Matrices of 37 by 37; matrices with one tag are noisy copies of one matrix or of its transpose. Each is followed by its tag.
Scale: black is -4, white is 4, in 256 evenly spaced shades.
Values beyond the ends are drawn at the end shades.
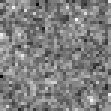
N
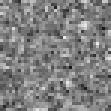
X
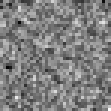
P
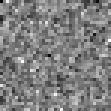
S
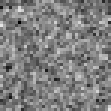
P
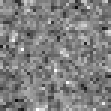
X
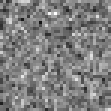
P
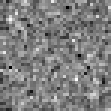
P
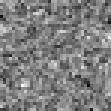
X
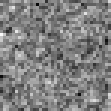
N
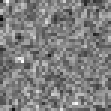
S
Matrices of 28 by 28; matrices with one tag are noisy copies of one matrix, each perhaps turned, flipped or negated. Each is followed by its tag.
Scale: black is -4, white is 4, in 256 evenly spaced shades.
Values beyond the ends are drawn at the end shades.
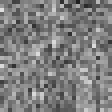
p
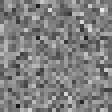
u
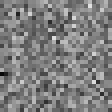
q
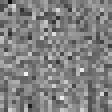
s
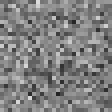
q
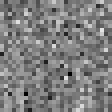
s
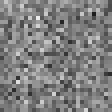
q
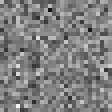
u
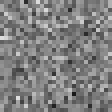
q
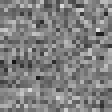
s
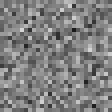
u
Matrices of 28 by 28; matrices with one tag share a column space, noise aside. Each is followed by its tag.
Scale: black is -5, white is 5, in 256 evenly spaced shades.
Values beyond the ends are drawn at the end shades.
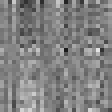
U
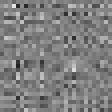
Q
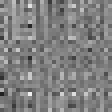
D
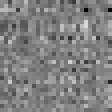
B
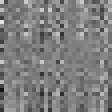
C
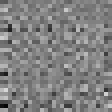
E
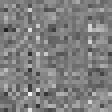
E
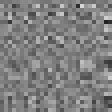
Q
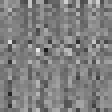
U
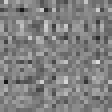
B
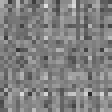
D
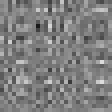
B
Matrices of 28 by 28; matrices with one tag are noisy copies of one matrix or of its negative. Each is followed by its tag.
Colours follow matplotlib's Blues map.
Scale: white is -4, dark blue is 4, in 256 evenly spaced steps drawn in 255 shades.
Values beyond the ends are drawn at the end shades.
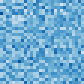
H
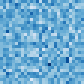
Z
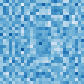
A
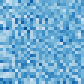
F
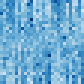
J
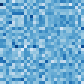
H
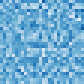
Z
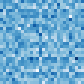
Z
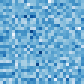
F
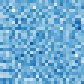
F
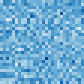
F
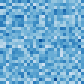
H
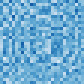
A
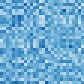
H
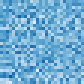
F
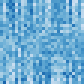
J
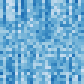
J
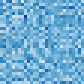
H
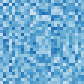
A
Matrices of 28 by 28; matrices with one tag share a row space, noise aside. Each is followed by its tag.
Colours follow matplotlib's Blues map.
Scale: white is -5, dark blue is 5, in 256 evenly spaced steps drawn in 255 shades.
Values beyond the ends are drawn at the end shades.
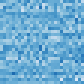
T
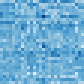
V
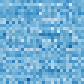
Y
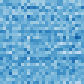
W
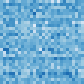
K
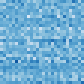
Y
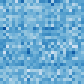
Y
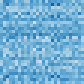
K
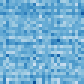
K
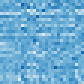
V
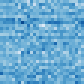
V
